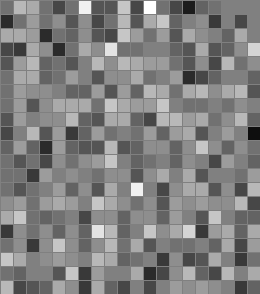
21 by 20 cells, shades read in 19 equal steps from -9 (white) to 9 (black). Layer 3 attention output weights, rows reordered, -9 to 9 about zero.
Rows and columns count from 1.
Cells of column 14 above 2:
2
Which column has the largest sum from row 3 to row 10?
1
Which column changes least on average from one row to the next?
14
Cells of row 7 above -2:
11
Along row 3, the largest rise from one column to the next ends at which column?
4
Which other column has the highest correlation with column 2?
17
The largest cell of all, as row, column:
10, 20
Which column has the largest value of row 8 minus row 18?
18
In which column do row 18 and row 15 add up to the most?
3
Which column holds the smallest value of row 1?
12
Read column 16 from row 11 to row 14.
-5 0 3 -3
